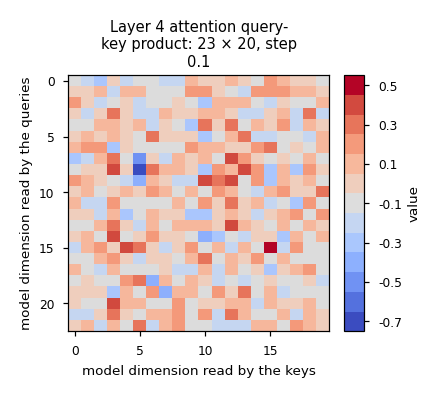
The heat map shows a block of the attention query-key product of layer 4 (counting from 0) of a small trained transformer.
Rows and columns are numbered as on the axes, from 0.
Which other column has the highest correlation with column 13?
6
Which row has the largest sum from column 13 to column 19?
1
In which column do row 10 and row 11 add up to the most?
12
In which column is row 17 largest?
18
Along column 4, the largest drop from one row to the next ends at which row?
16
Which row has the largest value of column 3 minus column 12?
14
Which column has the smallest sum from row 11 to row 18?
11
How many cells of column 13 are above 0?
9
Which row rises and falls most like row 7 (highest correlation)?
13
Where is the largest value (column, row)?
15, 15
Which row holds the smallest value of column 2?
0
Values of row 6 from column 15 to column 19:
0.3 -0.1 0 -0.1 0.1
